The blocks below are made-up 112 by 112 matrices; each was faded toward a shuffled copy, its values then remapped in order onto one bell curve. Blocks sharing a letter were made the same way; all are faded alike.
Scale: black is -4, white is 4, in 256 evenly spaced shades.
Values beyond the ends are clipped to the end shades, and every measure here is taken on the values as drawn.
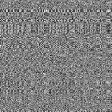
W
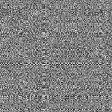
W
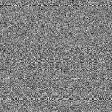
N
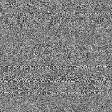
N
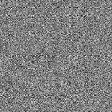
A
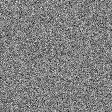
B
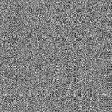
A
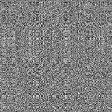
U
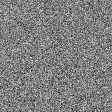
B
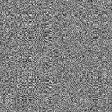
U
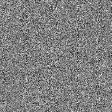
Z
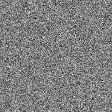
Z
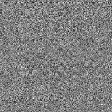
A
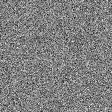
B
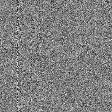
Z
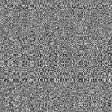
W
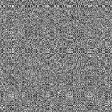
W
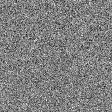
B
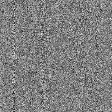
Z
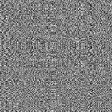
U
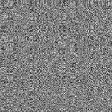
U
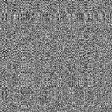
U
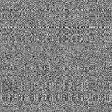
W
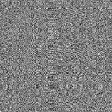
U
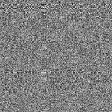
A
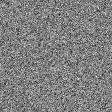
B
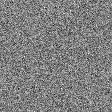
B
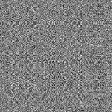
U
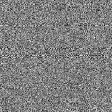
N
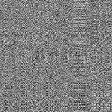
U
